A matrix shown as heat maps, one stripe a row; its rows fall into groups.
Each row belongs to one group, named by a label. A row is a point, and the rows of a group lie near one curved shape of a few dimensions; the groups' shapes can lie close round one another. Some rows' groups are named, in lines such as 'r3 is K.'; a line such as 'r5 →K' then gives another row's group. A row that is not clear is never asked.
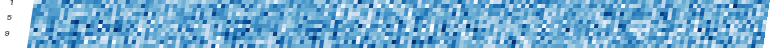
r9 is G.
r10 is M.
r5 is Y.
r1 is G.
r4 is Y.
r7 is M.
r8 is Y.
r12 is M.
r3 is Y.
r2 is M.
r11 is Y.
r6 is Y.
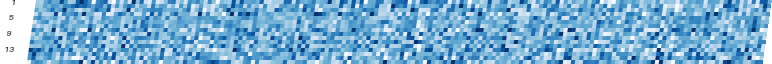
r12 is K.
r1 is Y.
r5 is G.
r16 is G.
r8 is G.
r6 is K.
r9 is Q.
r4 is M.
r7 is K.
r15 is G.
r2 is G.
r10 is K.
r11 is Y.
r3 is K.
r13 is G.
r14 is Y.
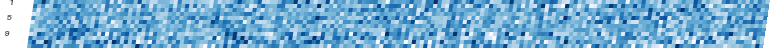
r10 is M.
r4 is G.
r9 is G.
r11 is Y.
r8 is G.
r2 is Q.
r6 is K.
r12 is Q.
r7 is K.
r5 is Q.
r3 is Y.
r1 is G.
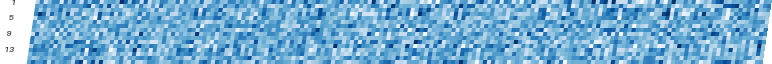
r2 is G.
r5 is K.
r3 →Q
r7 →Y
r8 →Q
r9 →M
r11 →Y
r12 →Q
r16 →G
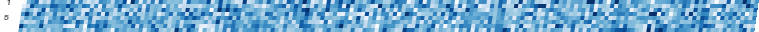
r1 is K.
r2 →G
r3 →M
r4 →Y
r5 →M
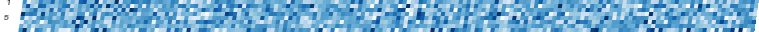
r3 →K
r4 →G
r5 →K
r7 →K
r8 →Y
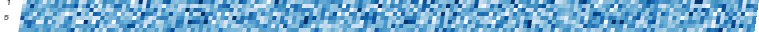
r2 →G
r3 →M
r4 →Y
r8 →G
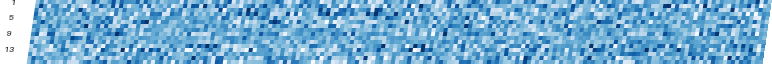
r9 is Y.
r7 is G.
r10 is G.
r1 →M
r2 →Y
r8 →Y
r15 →M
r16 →M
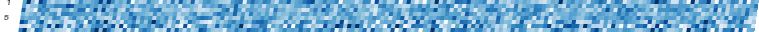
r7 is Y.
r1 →Y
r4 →G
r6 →G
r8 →Y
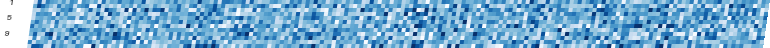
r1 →M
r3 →Y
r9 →Y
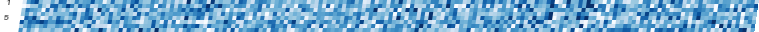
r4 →Q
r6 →G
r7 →M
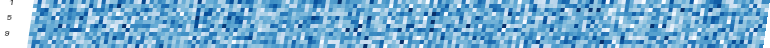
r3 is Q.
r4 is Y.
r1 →M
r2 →G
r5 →M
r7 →K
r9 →Y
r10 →Y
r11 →Q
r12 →M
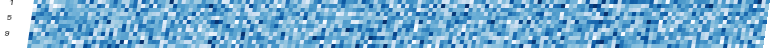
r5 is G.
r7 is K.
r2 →Q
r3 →K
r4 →Y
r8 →Y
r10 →Q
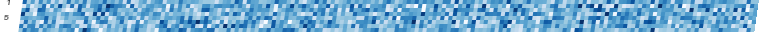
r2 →M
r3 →Y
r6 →Q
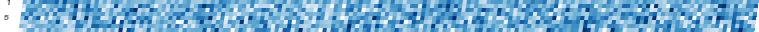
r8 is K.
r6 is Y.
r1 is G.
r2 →G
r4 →Y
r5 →G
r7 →M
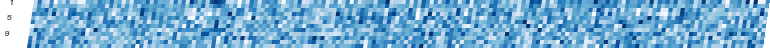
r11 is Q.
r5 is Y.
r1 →G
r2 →G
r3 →Q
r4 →Q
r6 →M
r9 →Y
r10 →M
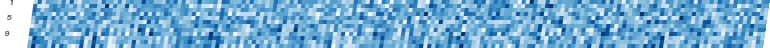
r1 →M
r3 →G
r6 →Q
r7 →K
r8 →Q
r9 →Y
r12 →G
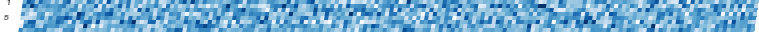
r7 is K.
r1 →Y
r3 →Q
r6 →Q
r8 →Y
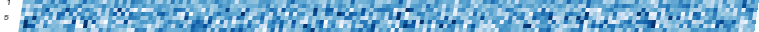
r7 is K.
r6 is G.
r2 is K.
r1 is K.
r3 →Y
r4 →Y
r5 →Q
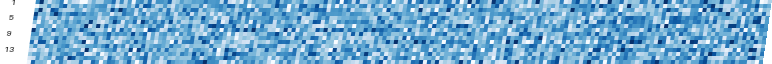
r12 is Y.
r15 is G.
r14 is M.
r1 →G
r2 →K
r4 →G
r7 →G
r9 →M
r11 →Y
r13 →K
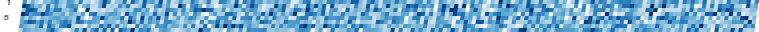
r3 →K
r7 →M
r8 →Y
